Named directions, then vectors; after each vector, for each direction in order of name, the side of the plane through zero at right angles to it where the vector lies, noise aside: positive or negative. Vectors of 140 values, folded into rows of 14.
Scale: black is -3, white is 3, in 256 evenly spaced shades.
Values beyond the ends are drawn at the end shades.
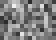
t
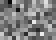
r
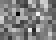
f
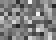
positive, negative, negative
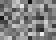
negative, positive, positive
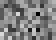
negative, positive, negative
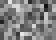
negative, negative, positive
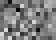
negative, positive, negative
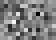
negative, positive, negative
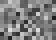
positive, negative, positive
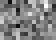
positive, positive, negative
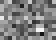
positive, negative, negative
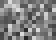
positive, negative, positive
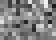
positive, positive, negative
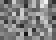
positive, positive, positive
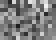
positive, positive, negative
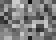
negative, positive, positive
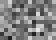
positive, negative, negative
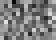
negative, negative, negative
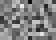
negative, positive, positive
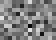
positive, negative, negative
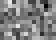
negative, negative, positive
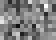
positive, positive, negative
